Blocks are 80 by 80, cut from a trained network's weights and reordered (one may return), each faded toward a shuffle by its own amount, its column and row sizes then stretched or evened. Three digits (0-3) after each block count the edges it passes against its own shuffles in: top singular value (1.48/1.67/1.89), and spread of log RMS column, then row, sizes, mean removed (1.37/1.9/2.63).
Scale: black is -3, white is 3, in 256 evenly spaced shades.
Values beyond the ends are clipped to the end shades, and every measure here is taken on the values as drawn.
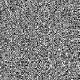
2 2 1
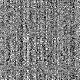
3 1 2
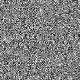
2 1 1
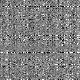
2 1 3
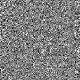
2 2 0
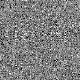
1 1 2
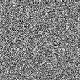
1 0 0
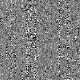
0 3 0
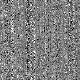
0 3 0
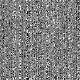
1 3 1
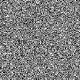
2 0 2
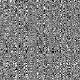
2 3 2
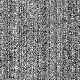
3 1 1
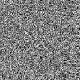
1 1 0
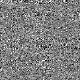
0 2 2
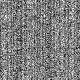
3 0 0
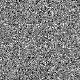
1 1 1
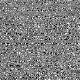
1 0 3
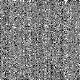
1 2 2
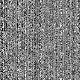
3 3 0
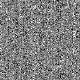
0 2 1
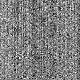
3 0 2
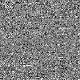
2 1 2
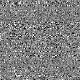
1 1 3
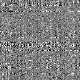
1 1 3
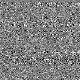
1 0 3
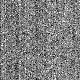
1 0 0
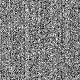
1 0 0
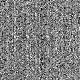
1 0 0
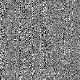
0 3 0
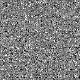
0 1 2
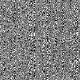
0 3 0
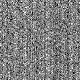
2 0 1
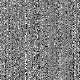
1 3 0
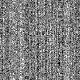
3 1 1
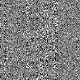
2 3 1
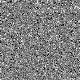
0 1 1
